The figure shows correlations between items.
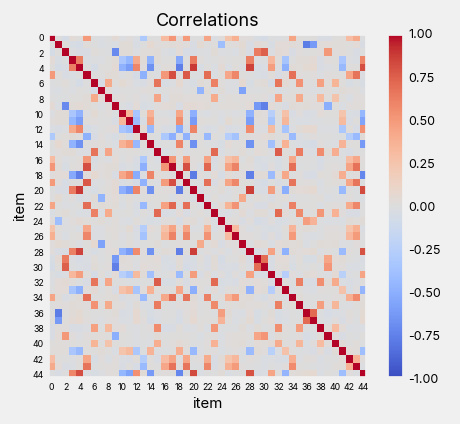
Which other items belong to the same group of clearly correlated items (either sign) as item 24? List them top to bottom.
1, 36, 37
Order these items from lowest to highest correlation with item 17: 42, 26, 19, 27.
27, 42, 26, 19
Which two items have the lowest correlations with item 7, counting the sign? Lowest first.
27, 21
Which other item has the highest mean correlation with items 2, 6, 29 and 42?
30
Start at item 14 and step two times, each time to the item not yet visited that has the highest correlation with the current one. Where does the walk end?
11
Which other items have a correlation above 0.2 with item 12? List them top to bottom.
3, 4, 20, 28, 31, 44
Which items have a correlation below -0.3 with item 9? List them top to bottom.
2, 29, 30, 39
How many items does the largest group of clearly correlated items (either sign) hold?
13
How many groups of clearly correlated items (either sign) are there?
6
